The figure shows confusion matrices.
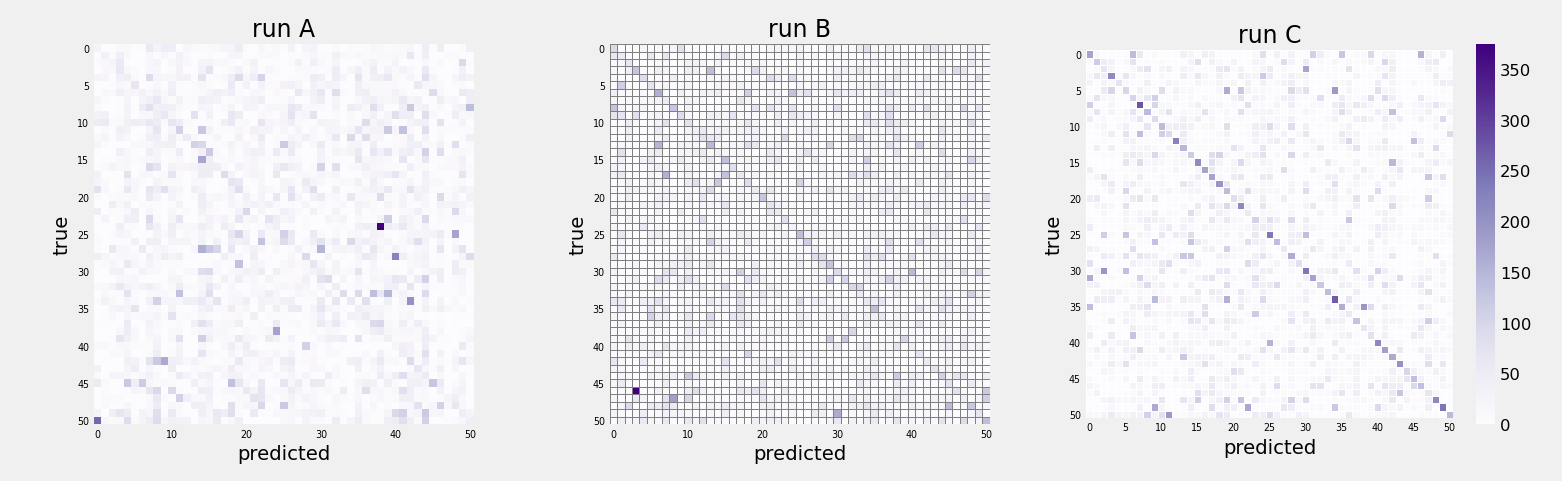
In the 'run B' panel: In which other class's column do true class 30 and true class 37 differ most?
40
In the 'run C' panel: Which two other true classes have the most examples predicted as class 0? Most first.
31, 35
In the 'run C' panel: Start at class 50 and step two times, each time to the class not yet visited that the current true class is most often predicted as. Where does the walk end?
7
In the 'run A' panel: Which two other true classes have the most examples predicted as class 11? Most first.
33, 47
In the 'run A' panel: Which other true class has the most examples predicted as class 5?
35
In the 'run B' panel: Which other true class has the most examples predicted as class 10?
44
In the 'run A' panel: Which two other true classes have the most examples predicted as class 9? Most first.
42, 19
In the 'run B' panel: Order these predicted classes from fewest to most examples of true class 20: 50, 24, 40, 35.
24, 40, 35, 50
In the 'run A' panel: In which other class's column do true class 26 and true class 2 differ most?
22
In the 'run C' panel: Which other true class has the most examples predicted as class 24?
3
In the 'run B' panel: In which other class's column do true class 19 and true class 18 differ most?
14
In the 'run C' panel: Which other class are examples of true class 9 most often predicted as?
49
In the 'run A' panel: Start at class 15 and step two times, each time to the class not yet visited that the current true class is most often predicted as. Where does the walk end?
44
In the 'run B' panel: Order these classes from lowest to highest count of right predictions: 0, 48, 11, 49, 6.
11, 49, 0, 48, 6
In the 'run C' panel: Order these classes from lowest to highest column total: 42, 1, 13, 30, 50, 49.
50, 1, 49, 13, 42, 30
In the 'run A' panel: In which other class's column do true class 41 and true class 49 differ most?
40
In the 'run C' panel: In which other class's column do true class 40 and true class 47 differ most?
25
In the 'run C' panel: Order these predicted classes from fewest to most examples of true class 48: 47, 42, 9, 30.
9, 47, 42, 30
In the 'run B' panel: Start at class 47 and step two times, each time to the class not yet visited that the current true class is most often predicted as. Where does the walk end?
0
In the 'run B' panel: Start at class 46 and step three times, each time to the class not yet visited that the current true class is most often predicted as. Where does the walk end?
6
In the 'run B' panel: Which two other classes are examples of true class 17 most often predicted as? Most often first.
7, 15
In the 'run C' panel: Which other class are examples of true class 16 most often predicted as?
27
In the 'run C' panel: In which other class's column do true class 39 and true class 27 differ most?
19
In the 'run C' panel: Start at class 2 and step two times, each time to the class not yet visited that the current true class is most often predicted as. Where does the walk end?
5
